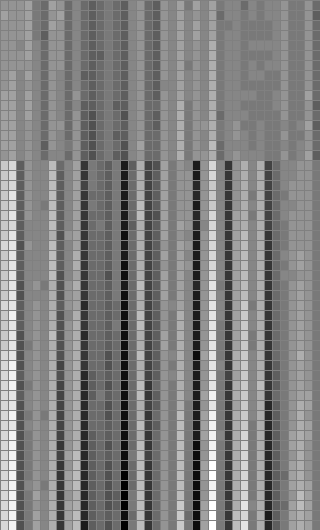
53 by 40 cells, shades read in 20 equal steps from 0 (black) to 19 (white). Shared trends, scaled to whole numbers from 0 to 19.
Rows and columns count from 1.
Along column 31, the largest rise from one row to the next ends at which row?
17
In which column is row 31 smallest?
16
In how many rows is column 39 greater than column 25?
40
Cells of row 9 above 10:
10
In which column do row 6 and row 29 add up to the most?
27
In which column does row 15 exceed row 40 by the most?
25
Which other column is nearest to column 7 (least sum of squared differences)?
18
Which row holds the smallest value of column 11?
53
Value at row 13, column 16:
7
